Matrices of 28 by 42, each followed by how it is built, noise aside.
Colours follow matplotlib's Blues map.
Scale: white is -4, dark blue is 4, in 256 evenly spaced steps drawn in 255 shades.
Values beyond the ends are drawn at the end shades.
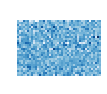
uneven rows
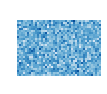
noise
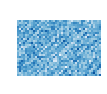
Hankel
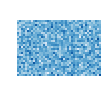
noise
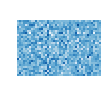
low rank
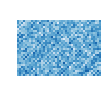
Hankel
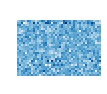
uneven rows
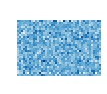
uneven rows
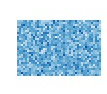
noise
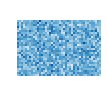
repeating rows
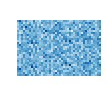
repeating rows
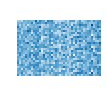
repeating rows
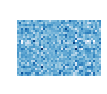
low rank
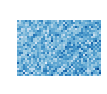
Hankel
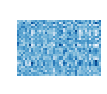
low rank
